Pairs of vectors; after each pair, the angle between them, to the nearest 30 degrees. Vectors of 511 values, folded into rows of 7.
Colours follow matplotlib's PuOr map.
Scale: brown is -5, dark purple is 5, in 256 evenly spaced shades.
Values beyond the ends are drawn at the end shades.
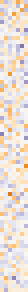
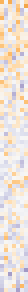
90 degrees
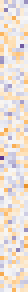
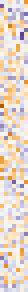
90 degrees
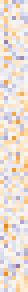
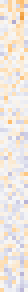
120 degrees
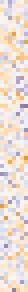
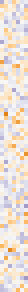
90 degrees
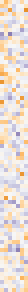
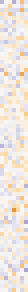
90 degrees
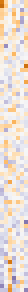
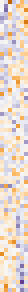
90 degrees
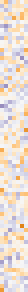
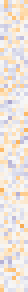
30 degrees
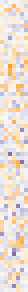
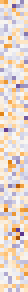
120 degrees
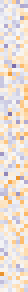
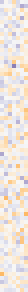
30 degrees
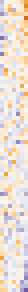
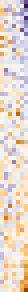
150 degrees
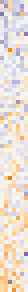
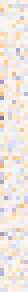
90 degrees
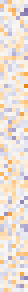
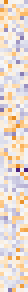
120 degrees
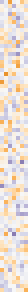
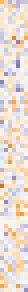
150 degrees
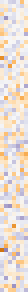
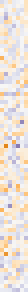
60 degrees
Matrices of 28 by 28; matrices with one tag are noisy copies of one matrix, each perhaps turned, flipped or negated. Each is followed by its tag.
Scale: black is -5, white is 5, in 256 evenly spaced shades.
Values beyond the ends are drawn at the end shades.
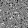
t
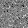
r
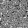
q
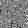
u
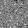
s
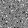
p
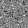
t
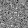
t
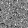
t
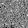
s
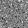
p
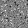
r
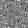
p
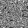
u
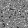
t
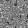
u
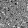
q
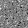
p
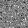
p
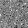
s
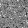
q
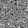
q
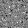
p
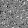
s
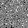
s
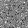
p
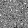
s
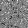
t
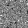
u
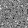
p
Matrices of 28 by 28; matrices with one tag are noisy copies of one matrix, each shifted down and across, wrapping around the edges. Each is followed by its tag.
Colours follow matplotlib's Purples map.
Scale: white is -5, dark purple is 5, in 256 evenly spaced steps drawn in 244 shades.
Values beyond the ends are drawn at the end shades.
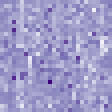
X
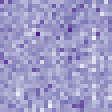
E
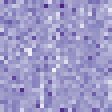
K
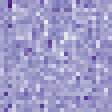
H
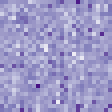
K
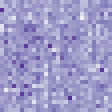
E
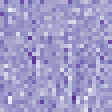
H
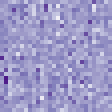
H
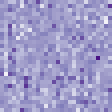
K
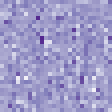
H
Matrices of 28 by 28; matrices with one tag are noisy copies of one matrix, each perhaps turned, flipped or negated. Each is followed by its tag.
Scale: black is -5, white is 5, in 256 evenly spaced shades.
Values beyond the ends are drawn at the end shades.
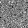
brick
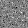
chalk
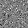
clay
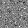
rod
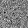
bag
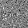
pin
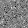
chalk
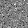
clay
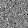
bag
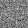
bag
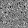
rod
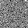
brick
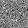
chalk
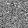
pin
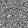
clay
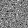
chalk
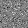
bag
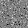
pin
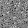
pin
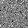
brick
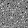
rod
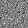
clay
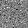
bag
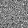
clay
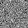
brick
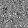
pin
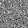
clay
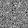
pin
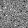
chalk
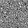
rod
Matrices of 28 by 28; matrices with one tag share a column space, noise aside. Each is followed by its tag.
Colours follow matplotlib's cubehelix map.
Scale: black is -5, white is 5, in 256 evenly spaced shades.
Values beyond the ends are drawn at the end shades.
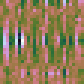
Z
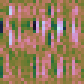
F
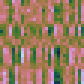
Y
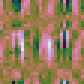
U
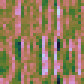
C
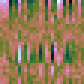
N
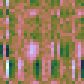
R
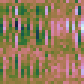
F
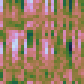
U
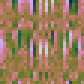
U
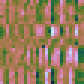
Y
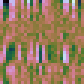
N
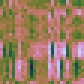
R
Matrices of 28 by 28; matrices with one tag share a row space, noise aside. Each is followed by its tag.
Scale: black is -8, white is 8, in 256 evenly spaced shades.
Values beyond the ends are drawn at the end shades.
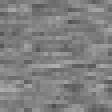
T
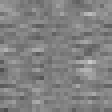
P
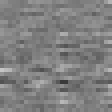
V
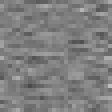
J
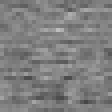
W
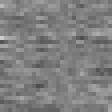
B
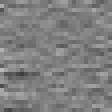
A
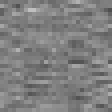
J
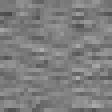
P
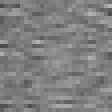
T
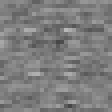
W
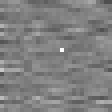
T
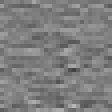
W
